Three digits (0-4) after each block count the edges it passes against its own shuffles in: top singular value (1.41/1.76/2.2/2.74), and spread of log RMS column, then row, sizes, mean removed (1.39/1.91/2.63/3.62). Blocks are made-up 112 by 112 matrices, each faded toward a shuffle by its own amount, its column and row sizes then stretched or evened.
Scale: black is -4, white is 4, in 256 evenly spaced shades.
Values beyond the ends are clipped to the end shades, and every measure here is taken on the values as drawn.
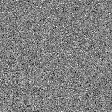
1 0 0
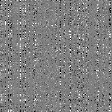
3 4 2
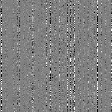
4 4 0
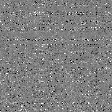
2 1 3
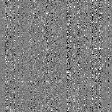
1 4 1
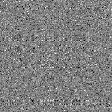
3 0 2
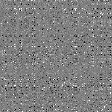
3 2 2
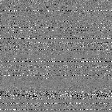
1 1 4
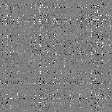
2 3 3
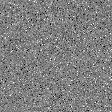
1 0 0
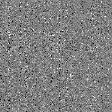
1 3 1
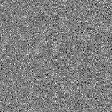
3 1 0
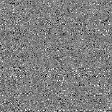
1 2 3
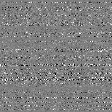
0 1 4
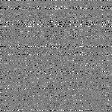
2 2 4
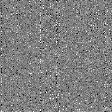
1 3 1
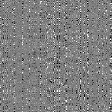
4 4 1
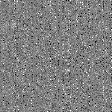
2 3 0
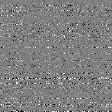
1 2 4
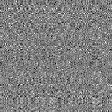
4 0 2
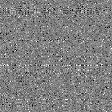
3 0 2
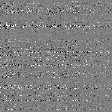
1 2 4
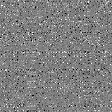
3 0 2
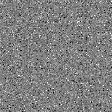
2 1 1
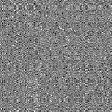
4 2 0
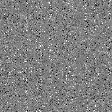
1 2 0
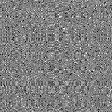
4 0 1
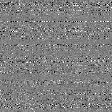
2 0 4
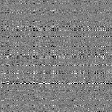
4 2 4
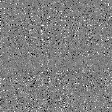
0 2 2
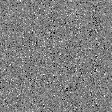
1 2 0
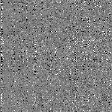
2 3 2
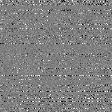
3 1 4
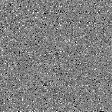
1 1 2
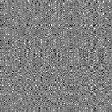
4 2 2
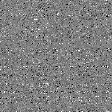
1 2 3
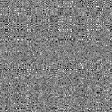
4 2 3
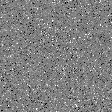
0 0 0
